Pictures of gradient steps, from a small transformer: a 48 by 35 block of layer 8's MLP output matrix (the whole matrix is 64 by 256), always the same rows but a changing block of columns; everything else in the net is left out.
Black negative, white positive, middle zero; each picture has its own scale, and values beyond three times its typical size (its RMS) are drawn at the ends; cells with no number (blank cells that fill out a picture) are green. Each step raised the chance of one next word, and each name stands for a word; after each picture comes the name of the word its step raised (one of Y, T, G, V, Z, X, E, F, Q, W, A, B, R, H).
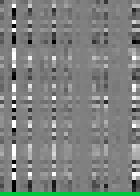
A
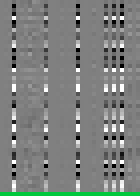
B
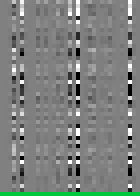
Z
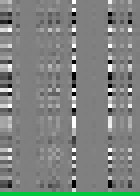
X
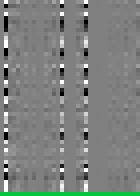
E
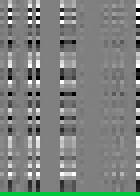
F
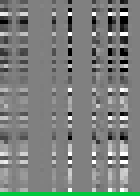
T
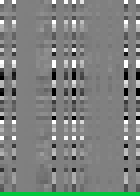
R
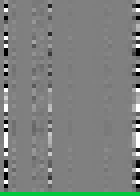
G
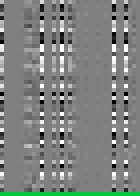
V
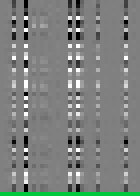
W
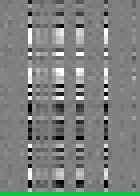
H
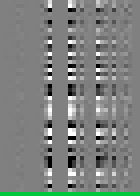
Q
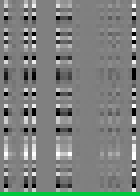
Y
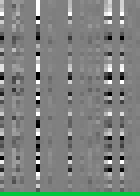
Z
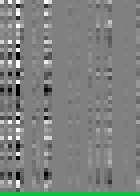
R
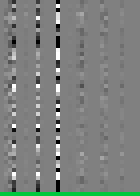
A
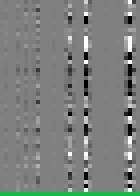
Y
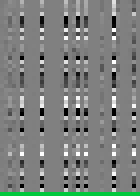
Y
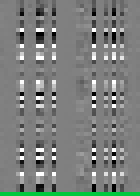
W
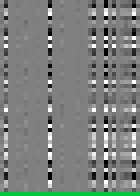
G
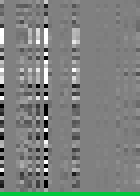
H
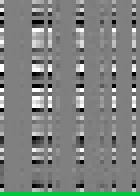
X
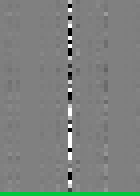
G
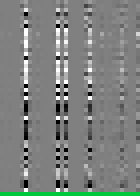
H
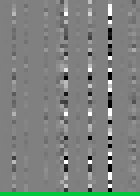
Z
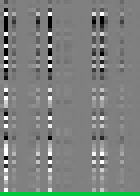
T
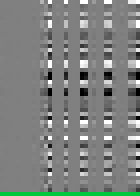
R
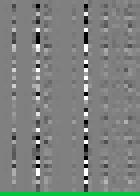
V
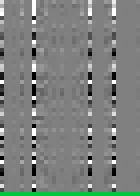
Z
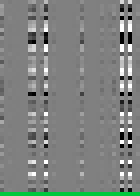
V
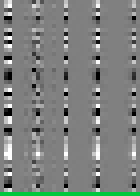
Y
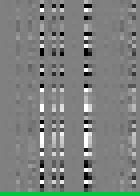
G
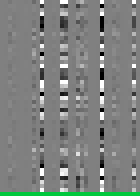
E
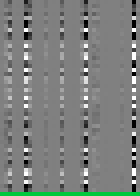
W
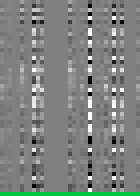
X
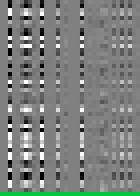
G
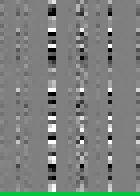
B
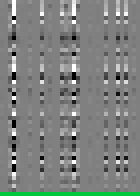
Z
